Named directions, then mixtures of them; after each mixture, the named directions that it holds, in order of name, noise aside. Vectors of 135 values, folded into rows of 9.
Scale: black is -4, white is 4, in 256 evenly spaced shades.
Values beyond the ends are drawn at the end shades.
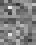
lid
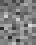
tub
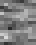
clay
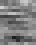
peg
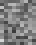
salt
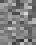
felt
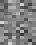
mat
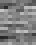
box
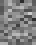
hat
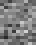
box, salt.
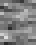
clay.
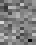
clay, lid, mat.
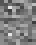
lid.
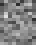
hat, lid, tub.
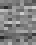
box.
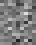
felt, hat.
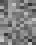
felt, mat, salt.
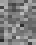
mat, salt.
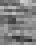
lid, peg.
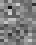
lid.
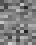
mat, tub.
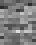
box, clay.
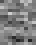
felt, peg.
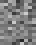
felt.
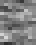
clay.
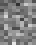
hat, lid, tub.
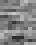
clay, peg.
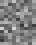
box, salt, tub.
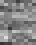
clay.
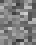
felt.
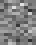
hat, mat, peg.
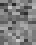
felt, lid.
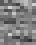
lid, peg.
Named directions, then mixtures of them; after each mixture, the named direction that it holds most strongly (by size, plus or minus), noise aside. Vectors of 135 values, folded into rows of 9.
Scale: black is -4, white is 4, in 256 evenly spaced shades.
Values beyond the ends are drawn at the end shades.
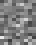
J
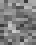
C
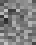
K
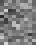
K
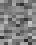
J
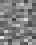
J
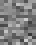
J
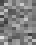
J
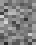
K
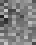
K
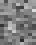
C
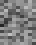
K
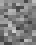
C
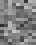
C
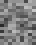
C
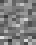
J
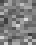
J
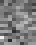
C
